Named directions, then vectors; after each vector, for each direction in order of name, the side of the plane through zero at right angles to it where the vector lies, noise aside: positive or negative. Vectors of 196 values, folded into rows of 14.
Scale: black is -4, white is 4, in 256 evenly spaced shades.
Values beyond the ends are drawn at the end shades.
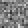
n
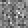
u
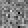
negative, negative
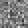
positive, positive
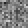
positive, negative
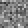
positive, negative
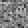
negative, positive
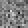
negative, negative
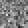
negative, negative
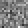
positive, positive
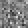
positive, positive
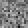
negative, negative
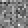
positive, negative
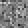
negative, positive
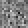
negative, negative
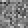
positive, negative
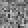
negative, negative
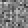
negative, positive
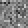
positive, negative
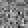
negative, negative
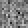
negative, negative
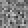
negative, negative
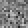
negative, negative
